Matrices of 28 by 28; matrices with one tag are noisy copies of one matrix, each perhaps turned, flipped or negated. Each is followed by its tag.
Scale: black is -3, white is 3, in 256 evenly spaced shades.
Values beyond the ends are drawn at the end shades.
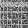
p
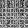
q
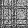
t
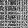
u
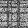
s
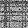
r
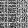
u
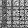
p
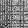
u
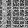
p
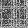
t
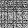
u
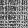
u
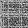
t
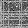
t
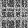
s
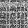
p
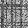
r
